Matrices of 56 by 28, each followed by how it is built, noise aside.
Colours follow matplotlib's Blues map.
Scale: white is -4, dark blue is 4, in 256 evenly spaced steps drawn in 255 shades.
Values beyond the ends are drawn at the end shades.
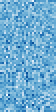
low rank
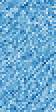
Hankel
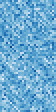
Toeplitz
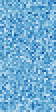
noise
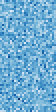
noise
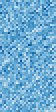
Hankel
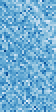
Toeplitz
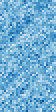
Hankel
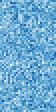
noise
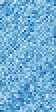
Hankel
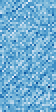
Hankel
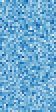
repeating rows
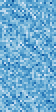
Toeplitz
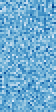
noise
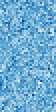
noise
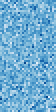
noise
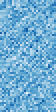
Hankel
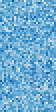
noise
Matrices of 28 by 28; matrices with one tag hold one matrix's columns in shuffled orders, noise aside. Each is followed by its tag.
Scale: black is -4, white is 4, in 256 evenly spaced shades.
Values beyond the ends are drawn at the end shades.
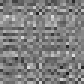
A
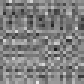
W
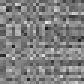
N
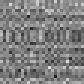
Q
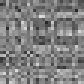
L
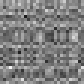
Q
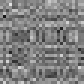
Q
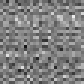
A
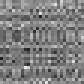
Q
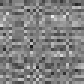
A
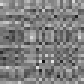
Q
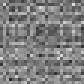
N
